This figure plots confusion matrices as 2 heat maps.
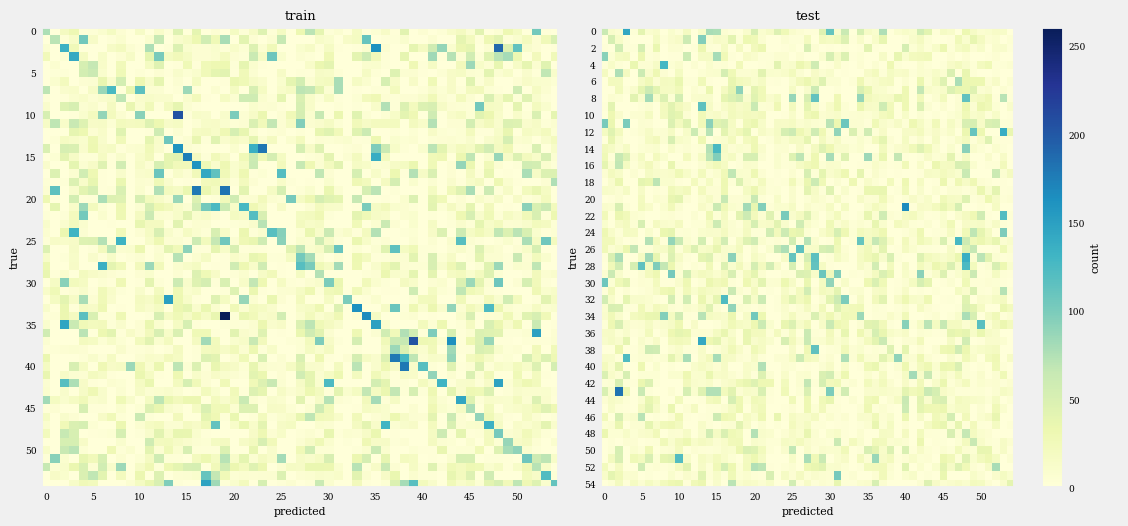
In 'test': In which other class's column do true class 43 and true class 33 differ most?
2
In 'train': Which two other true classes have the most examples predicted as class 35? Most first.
2, 15
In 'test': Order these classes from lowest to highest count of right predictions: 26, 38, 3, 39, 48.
3, 38, 48, 39, 26
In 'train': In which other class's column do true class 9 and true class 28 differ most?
6
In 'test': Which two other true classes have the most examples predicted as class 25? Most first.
27, 8
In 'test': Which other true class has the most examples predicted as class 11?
39
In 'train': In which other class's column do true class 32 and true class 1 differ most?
13
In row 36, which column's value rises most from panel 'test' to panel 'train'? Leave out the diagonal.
52
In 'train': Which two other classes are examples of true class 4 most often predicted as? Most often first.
45, 5
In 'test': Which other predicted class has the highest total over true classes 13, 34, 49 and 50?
20
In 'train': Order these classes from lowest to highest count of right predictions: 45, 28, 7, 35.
45, 28, 7, 35
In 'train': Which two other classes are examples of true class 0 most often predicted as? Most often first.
52, 28
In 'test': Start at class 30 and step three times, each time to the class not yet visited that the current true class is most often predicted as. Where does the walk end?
15
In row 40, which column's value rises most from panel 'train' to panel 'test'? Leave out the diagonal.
21
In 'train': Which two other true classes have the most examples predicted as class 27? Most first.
28, 11
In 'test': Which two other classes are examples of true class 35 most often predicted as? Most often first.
50, 40
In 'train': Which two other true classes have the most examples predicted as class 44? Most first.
25, 16
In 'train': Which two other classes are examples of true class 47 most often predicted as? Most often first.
36, 18
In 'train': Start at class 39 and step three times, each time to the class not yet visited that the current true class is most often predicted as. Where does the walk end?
34
